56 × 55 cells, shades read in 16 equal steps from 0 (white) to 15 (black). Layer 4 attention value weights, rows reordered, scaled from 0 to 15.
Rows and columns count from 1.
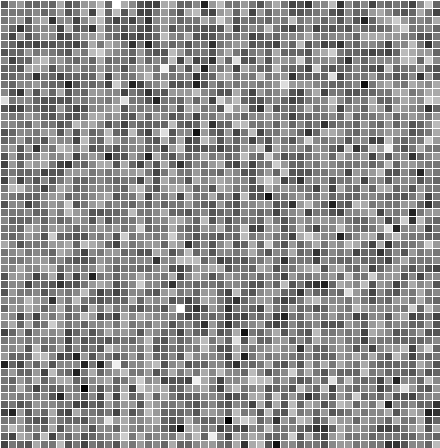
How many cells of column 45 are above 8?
22
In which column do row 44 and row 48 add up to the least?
54
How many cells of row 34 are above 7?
27
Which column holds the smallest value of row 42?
40
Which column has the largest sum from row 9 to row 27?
37
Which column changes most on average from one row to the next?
49
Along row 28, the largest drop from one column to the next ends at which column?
53
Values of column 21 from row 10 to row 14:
7 5 10 8 8
